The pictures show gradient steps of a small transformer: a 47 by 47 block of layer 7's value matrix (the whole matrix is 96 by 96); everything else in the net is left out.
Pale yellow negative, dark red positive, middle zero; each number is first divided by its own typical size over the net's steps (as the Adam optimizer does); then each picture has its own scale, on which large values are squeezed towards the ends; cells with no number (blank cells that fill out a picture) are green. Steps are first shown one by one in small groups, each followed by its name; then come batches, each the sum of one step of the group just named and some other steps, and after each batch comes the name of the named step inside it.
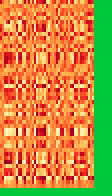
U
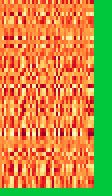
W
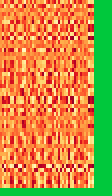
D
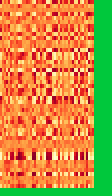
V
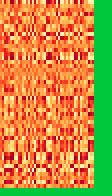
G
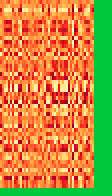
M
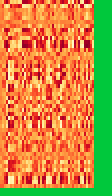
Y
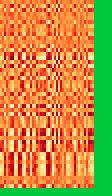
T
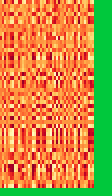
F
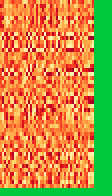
D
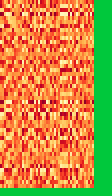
W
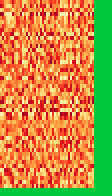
D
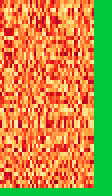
M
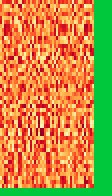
T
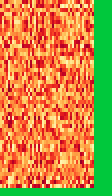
Y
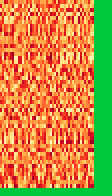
F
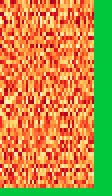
G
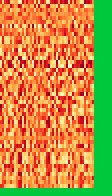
T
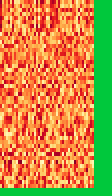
U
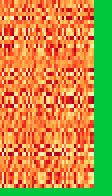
D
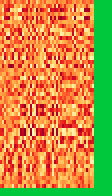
T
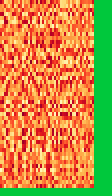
T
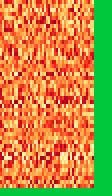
M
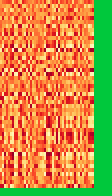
T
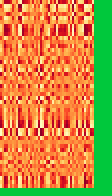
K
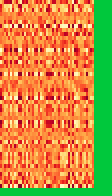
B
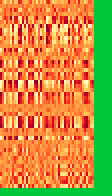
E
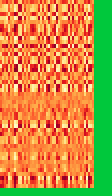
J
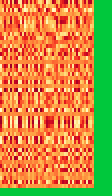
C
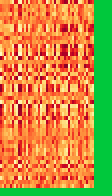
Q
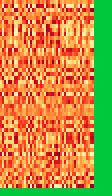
E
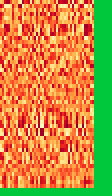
K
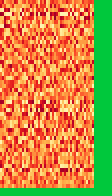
C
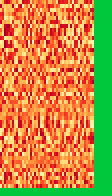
K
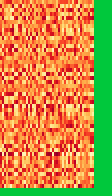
B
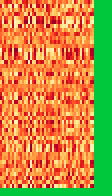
B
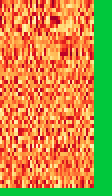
C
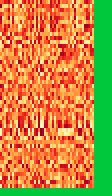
K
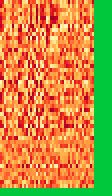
E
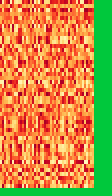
E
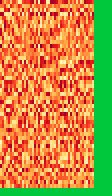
C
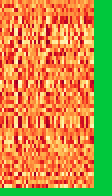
E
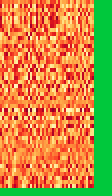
J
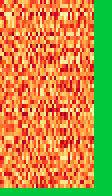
Q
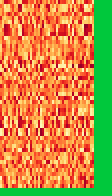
K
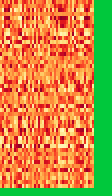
C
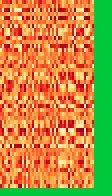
B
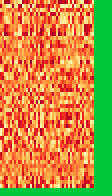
K
